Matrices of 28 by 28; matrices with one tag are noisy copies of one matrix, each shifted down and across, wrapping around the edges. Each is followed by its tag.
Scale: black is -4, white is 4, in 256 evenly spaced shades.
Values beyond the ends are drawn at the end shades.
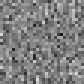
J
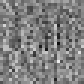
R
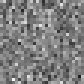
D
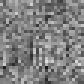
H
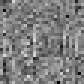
H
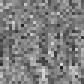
R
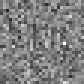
J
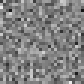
J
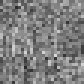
H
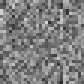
D
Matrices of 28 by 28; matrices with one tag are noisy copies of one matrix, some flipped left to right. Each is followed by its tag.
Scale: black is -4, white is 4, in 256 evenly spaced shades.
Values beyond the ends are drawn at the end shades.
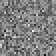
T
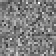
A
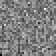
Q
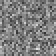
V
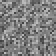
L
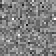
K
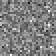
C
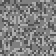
A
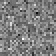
C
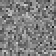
Q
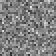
K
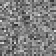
L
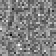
V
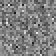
V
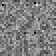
L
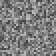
Q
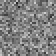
T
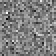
C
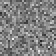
K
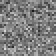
A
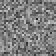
C
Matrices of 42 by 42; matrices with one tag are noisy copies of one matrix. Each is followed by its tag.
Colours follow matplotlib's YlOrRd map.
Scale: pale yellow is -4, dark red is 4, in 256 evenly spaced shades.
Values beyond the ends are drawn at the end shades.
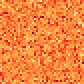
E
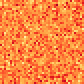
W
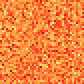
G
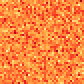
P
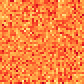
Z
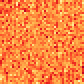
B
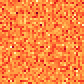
E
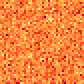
W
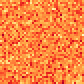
W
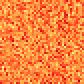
G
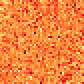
Z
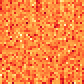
B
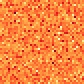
P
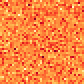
P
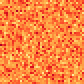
W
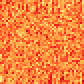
B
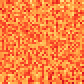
B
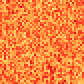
W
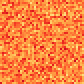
E
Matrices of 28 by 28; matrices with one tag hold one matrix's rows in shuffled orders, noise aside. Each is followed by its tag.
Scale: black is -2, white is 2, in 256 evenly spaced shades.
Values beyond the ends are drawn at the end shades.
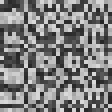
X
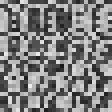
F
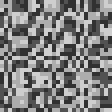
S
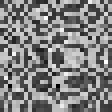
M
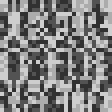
F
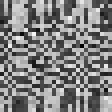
S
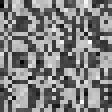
S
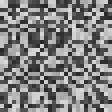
F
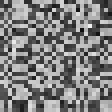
S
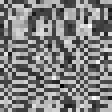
S
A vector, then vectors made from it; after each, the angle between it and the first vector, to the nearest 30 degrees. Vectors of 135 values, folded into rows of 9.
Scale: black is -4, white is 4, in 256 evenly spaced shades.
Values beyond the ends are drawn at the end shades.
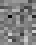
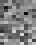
90 degrees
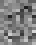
30 degrees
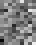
90 degrees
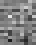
150 degrees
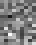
60 degrees
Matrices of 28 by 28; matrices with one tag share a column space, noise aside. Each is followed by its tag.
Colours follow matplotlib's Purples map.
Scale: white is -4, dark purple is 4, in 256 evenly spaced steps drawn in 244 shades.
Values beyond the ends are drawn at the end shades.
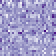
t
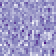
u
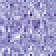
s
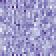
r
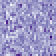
s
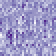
u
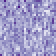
r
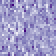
r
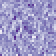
s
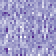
s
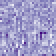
u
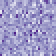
t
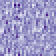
s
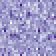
s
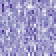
r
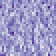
r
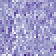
s
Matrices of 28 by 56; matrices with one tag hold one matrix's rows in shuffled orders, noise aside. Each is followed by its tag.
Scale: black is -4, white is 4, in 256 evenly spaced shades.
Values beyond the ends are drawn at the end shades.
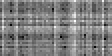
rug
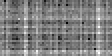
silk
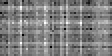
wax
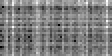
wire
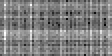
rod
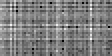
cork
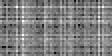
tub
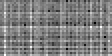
rod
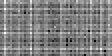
rod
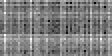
rod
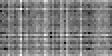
wax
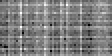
wax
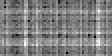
silk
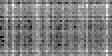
wire
